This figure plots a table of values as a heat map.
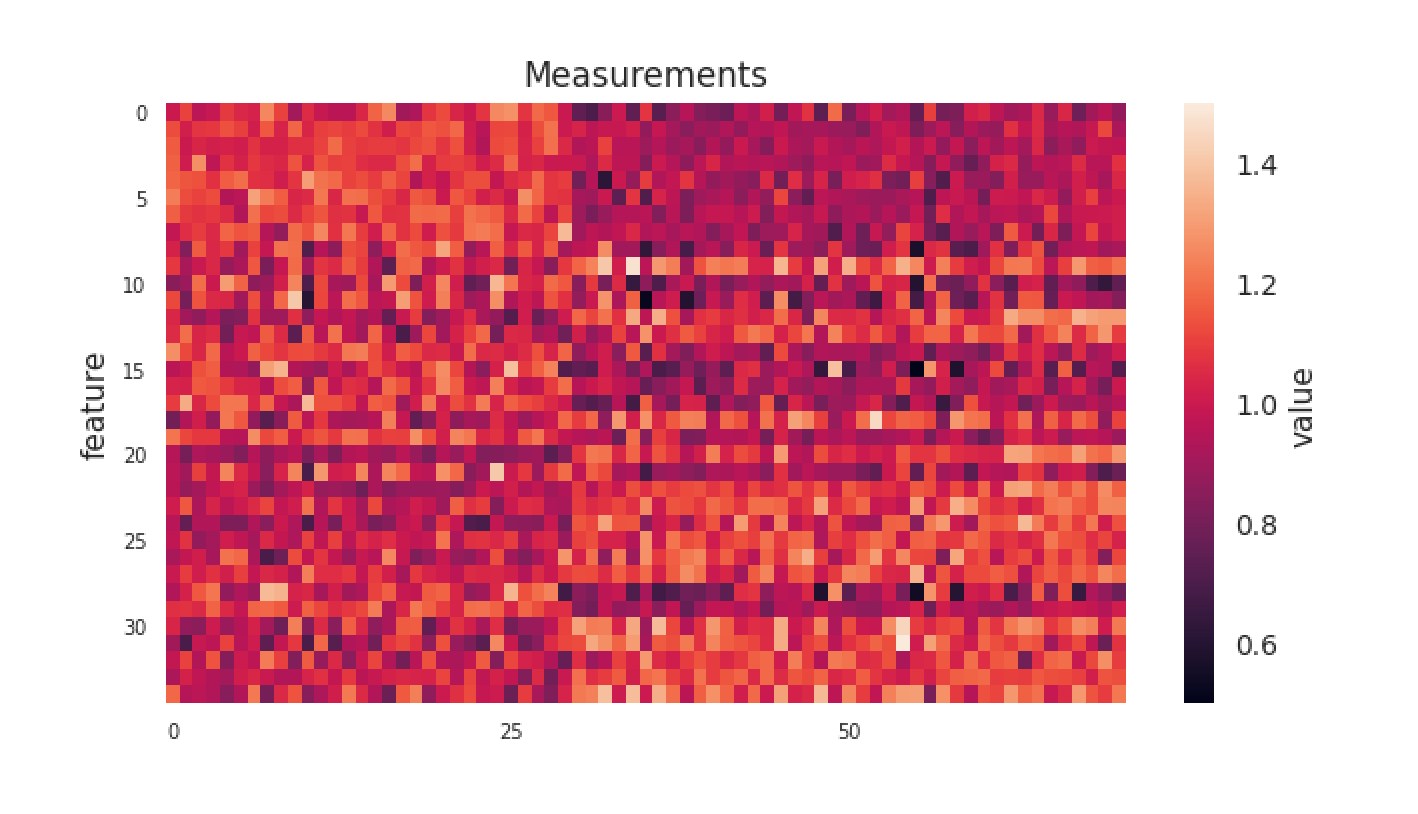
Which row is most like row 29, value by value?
6
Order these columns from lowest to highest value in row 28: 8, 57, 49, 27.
57, 27, 49, 8
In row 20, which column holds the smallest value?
28
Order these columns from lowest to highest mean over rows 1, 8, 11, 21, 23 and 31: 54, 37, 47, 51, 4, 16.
51, 47, 37, 16, 4, 54
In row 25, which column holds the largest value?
35
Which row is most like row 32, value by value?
13
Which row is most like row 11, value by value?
8
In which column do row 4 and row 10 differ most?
10
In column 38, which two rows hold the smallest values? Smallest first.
11, 8
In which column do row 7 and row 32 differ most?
29
